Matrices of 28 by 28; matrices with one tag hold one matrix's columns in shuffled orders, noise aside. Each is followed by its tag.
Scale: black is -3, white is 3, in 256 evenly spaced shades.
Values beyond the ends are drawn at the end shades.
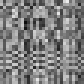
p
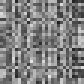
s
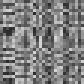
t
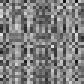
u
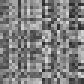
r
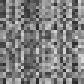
r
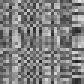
t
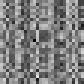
r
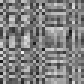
t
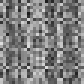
s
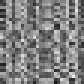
r
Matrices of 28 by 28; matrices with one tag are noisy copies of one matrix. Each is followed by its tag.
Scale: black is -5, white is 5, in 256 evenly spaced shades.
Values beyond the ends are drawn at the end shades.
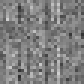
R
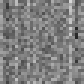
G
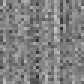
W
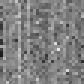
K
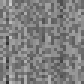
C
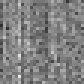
K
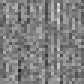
R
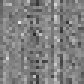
W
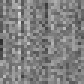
K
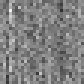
C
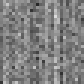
W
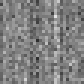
W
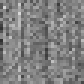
K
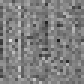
K
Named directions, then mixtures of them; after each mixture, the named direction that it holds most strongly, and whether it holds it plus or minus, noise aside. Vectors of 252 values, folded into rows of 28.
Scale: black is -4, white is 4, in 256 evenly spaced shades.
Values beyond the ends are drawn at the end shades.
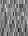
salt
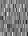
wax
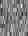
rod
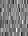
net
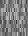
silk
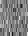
rod, minus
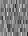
wax, plus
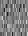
wax, minus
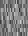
silk, plus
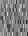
wax, plus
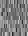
net, minus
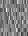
net, plus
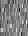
net, plus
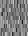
net, minus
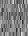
net, minus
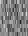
silk, minus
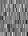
wax, plus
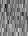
salt, minus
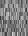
silk, plus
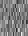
net, minus
